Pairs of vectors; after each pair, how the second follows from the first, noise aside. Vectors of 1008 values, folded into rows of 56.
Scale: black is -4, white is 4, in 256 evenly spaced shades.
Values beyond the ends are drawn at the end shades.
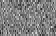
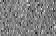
negated, partly zeroed.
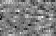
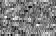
reversed.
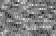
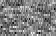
reversed.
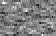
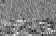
negated, partly zeroed.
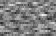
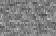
negated, shrunk.
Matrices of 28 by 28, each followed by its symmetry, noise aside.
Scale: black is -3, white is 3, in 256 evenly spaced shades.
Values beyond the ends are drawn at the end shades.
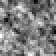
antisymmetric.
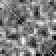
symmetric.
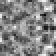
mirrored top to bottom.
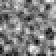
antisymmetric.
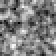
antisymmetric.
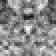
mirrored left to right.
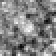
symmetric.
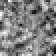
no symmetry.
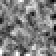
antisymmetric.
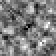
symmetric.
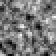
symmetric across the other diagonal.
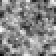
symmetric across the other diagonal.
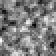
no symmetry.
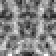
mirrored left to right.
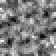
same after a half turn.
